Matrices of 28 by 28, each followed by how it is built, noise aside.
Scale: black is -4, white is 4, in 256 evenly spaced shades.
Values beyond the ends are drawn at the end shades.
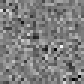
block diagonal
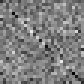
diagonal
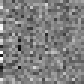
uneven columns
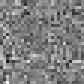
low rank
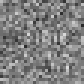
blocks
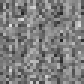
blocks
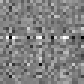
low rank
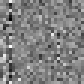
uneven columns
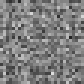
blocks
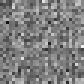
blocks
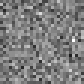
noise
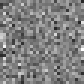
uneven columns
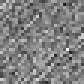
Hankel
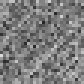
Hankel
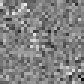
block diagonal
